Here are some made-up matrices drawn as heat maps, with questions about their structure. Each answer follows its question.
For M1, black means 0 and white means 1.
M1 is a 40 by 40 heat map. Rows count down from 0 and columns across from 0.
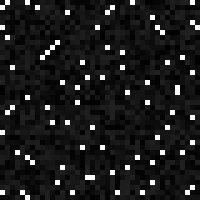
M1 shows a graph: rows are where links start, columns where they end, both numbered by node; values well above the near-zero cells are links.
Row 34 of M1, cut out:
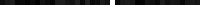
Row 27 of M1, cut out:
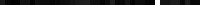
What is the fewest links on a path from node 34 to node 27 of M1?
6
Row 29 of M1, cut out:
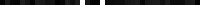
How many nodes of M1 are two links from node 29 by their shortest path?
2
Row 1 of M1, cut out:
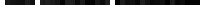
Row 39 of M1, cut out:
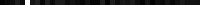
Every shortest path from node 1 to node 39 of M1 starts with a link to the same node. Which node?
node 0
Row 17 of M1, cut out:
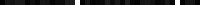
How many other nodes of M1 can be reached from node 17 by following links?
9
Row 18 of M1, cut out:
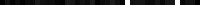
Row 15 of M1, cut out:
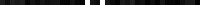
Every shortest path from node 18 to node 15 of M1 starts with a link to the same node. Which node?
node 35
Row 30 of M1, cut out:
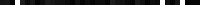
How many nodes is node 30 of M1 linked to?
3
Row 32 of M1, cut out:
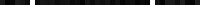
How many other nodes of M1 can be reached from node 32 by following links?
6
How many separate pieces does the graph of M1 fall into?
4
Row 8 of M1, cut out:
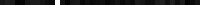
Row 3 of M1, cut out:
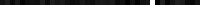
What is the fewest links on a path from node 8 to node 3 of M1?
4
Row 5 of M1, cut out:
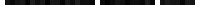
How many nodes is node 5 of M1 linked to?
4
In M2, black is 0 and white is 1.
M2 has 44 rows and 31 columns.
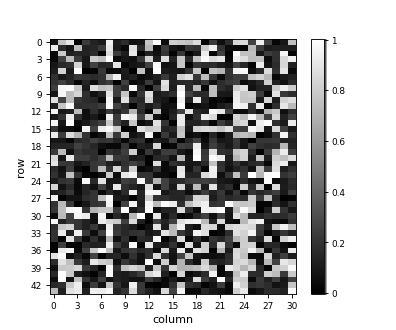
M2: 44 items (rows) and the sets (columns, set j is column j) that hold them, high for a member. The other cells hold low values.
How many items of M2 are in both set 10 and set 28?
7
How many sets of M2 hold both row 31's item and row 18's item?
1
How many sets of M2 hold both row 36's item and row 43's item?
9
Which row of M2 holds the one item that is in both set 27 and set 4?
24
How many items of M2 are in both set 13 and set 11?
5
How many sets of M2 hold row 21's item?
5
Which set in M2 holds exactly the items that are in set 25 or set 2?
7
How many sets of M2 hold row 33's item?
10
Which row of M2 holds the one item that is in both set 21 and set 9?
29
